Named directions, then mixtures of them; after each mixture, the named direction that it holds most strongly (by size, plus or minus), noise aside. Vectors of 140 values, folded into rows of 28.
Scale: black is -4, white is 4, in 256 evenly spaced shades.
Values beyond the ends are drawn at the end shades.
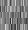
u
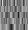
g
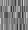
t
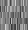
u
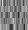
g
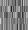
t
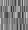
t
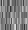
u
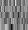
g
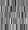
u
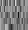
g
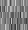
u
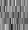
u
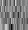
g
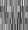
u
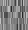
t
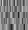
g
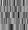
g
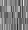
t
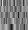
g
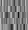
g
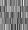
u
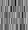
t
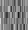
t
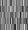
u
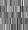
u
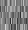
u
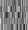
t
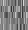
t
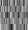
g
